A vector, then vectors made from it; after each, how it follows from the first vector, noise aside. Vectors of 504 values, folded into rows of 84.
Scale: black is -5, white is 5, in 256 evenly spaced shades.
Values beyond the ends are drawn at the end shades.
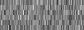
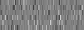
reversed, partly zeroed.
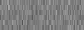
wrapped around, negated, shrunk.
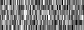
wrapped around, negated, scaled up.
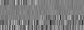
reversed, negated, partly zeroed.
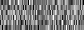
wrapped around, negated, scaled up.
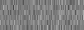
wrapped around, negated, shrunk.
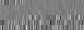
reversed, negated, partly zeroed.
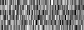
wrapped around, negated, scaled up.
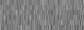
wrapped around, negated, shrunk.
